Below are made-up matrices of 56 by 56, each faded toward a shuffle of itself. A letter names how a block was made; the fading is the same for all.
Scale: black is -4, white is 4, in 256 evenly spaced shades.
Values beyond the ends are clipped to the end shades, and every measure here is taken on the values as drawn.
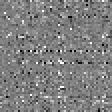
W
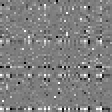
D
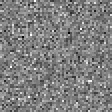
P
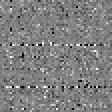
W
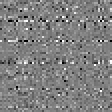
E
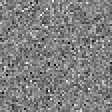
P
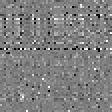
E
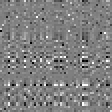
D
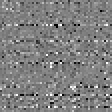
E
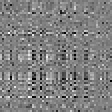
D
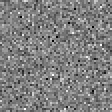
P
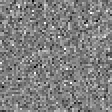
P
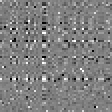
D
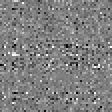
W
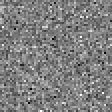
P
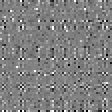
D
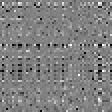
D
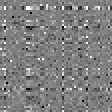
D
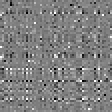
D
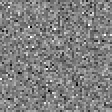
P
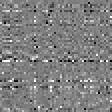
E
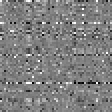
E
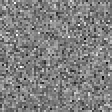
P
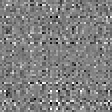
E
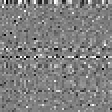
E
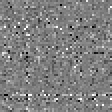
W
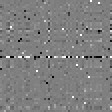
D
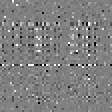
D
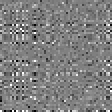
D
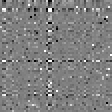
D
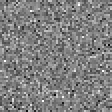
P
